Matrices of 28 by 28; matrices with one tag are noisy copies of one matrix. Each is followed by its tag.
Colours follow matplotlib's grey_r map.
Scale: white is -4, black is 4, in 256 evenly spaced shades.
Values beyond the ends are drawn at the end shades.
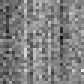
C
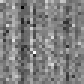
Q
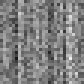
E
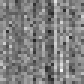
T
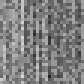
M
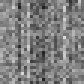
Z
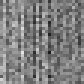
M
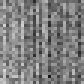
M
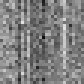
Z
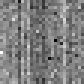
Z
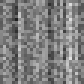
E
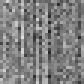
M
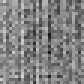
M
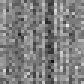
T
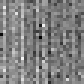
M
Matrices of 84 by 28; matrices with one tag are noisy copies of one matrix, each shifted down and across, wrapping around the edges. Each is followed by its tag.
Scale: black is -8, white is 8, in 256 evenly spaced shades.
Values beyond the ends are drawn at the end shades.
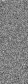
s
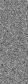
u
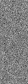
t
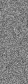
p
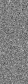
u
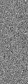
s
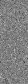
u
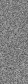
u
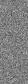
p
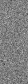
u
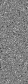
p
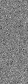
t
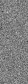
p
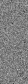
s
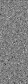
u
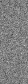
t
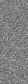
t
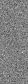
p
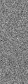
t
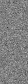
p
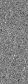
u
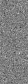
p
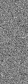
s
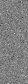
t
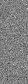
p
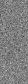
u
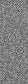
u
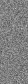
s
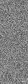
s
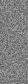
p
